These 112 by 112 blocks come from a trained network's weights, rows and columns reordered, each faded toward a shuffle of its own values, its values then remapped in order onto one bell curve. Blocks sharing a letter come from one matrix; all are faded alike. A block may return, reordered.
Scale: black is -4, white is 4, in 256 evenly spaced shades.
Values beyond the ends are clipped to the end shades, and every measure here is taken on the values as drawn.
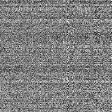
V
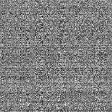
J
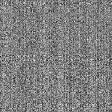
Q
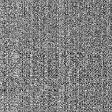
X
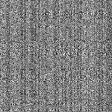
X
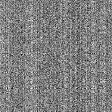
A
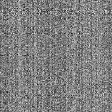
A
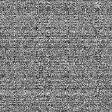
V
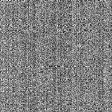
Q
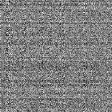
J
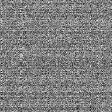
V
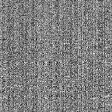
X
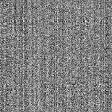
A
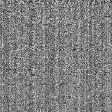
Q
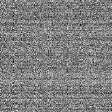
J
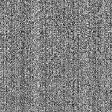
Q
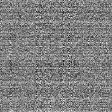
V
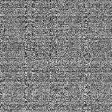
J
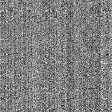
A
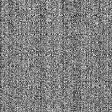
A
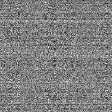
J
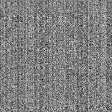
X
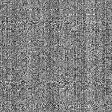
Q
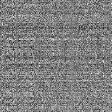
J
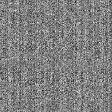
Q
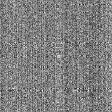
A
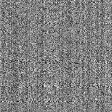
Q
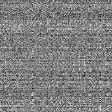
V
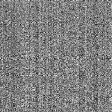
Q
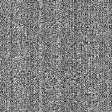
Q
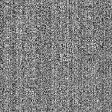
Q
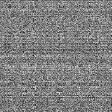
V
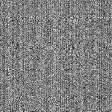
A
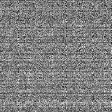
V
